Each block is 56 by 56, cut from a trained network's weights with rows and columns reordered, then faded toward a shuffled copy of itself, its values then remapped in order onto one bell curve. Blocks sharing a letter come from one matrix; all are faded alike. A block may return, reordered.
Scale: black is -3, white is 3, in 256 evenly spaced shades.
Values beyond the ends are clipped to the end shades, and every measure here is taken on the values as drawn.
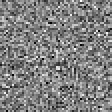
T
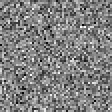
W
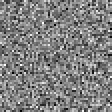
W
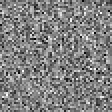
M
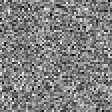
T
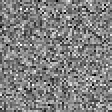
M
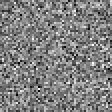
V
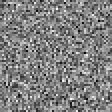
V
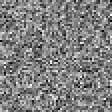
T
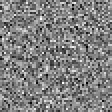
W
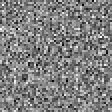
M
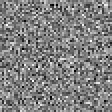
T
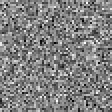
V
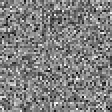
M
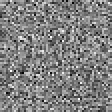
W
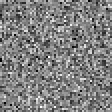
M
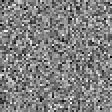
M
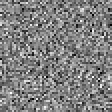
W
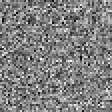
M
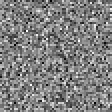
W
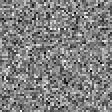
V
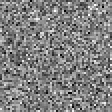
V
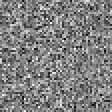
V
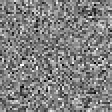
W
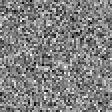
V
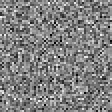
T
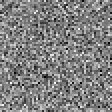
V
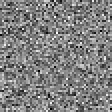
W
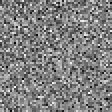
V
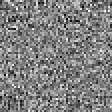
T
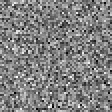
V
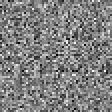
T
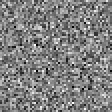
W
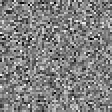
W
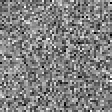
M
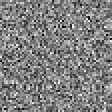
T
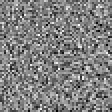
T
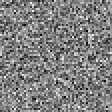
V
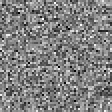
W
